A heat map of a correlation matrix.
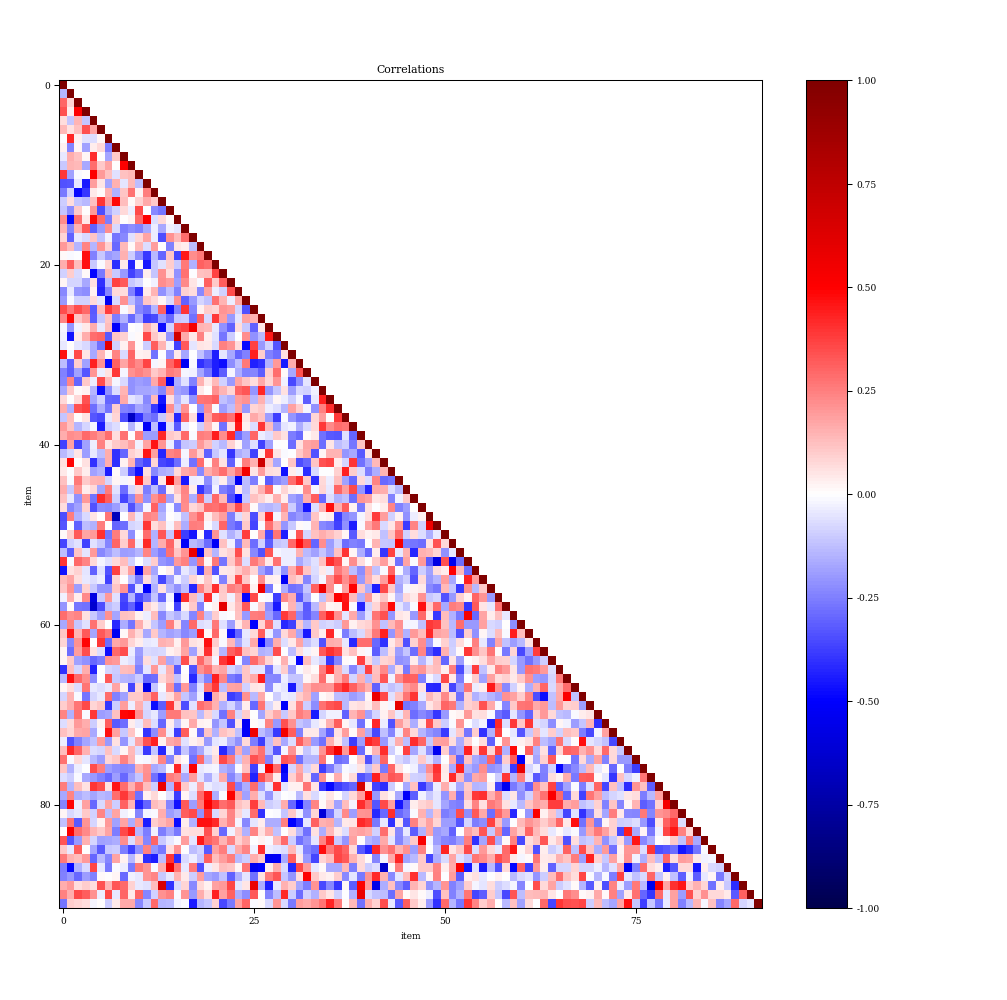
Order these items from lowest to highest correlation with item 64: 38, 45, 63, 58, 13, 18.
45, 63, 38, 58, 13, 18
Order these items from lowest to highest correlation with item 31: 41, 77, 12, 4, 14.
12, 41, 77, 14, 4
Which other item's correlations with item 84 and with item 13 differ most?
35
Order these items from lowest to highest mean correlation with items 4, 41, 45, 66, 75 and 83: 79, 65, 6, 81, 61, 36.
81, 79, 65, 36, 61, 6
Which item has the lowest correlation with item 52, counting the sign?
18
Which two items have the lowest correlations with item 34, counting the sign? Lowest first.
81, 5
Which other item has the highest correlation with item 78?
39
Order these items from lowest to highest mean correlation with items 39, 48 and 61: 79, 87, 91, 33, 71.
91, 87, 79, 33, 71
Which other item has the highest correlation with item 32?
88
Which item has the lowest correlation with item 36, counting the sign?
13
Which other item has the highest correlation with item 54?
51
